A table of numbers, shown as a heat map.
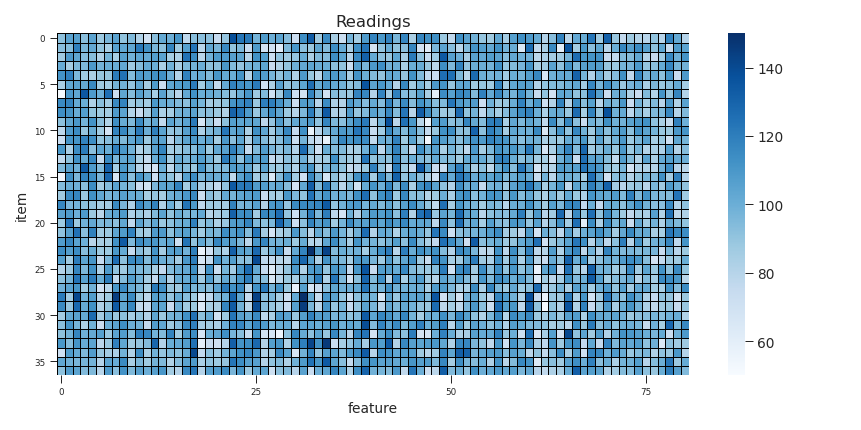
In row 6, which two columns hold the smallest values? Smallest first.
0, 48
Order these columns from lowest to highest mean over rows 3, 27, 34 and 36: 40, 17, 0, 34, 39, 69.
0, 40, 34, 69, 17, 39
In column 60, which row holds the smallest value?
34
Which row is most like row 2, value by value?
36
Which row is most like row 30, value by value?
5
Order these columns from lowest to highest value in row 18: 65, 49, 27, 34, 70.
70, 27, 65, 49, 34
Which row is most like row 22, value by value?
4
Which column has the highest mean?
39
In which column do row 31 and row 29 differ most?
65
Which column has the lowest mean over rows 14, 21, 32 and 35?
61
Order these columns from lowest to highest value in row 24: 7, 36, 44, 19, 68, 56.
19, 68, 36, 44, 56, 7
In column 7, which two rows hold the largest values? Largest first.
28, 29
